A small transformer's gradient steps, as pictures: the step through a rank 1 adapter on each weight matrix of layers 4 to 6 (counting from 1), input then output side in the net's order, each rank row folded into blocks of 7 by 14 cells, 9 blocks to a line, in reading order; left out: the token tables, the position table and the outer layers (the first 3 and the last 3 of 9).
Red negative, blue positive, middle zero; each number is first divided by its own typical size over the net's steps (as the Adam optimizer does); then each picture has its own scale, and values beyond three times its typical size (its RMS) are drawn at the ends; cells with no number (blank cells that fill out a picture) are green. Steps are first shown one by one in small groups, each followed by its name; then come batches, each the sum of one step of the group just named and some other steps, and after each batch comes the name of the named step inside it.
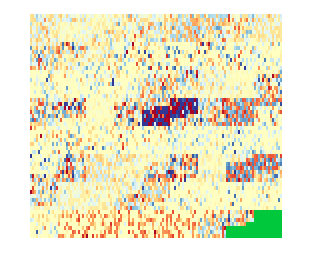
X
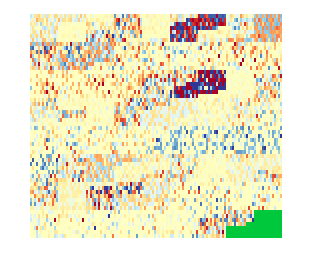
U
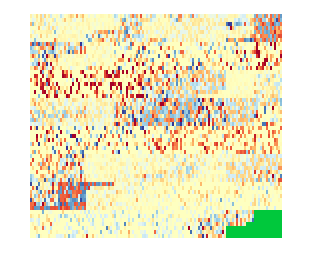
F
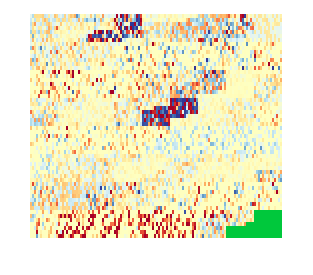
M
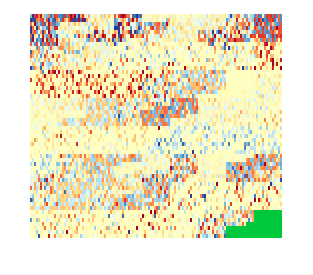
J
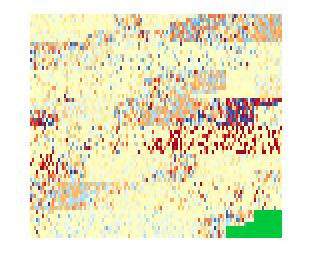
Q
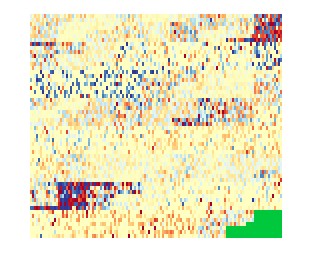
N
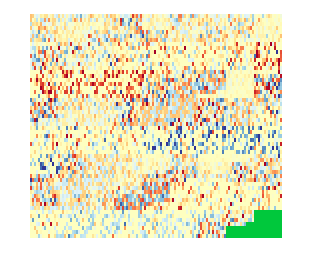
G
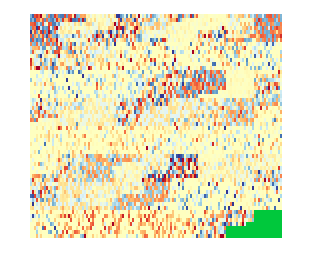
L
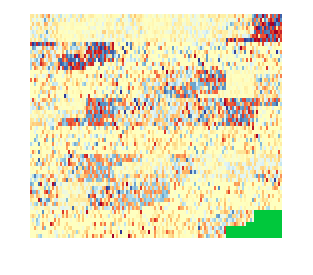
N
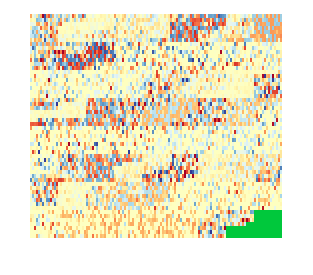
L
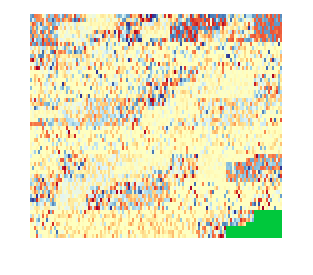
L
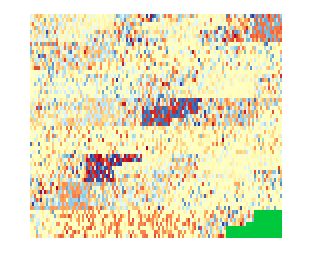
L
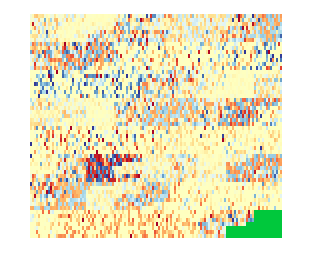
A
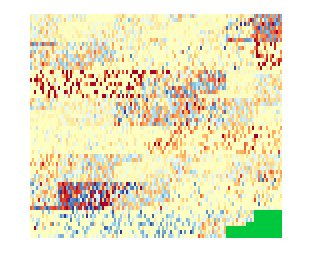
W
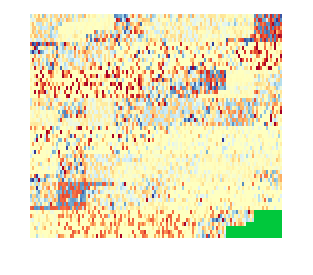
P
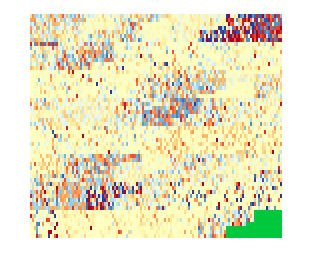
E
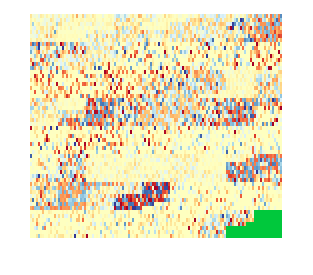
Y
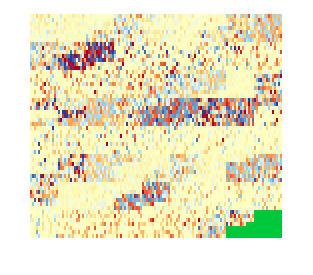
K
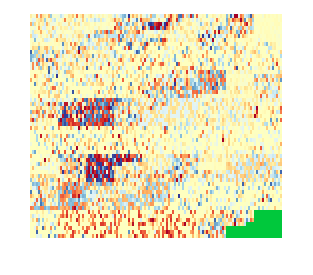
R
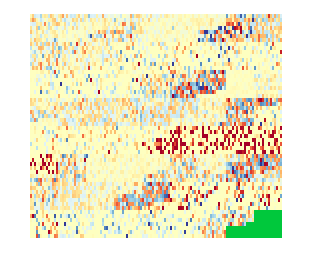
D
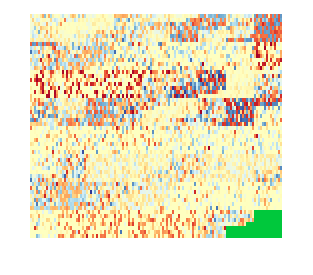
W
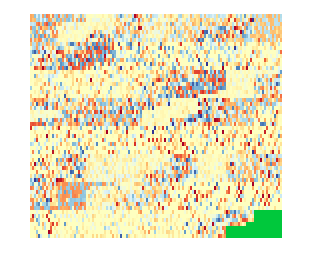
D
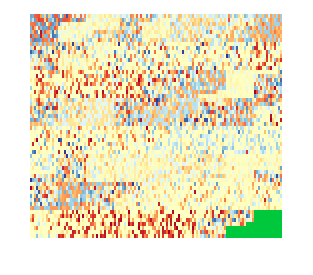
P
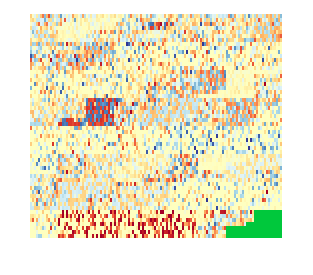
R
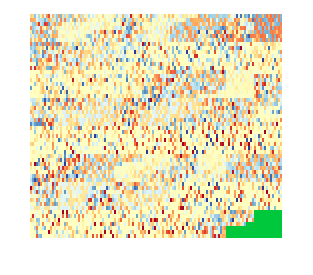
D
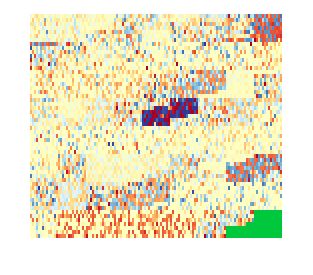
E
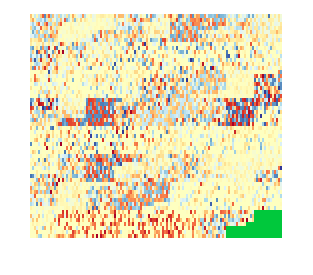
A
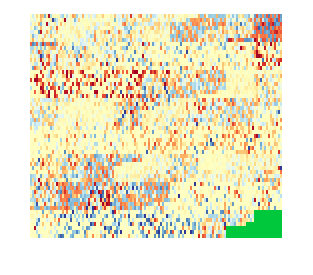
W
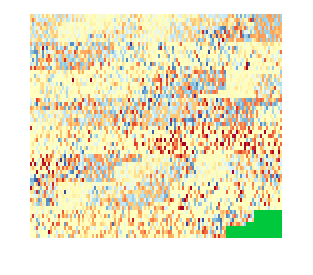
D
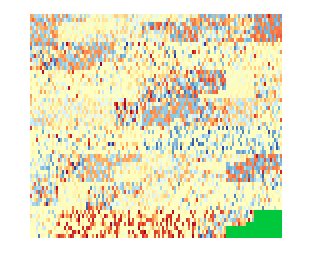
E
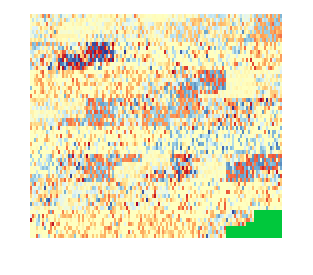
Y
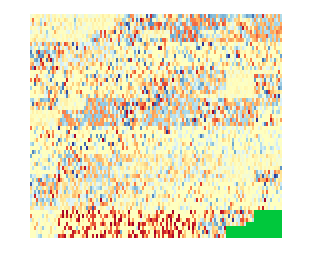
A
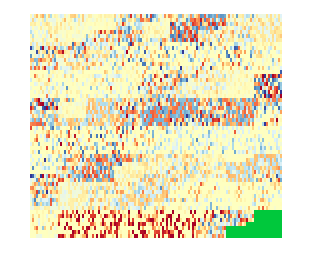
K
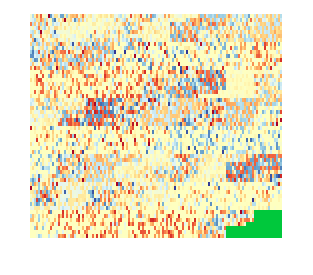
Y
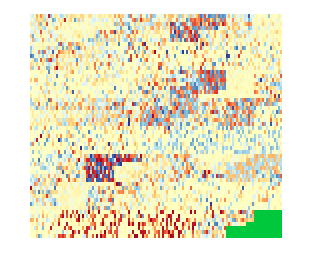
R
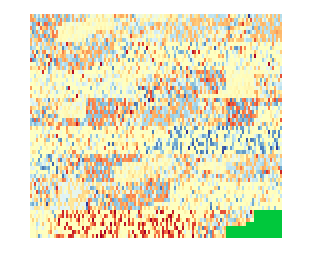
E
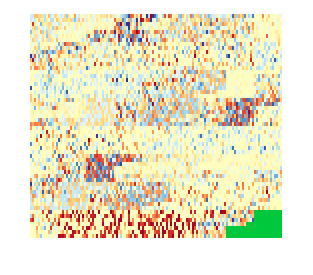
A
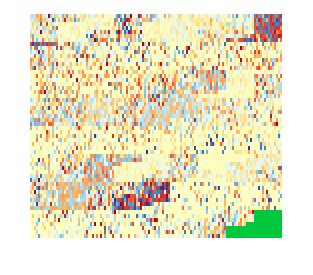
P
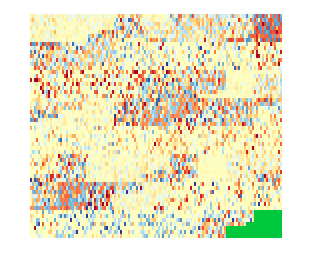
W
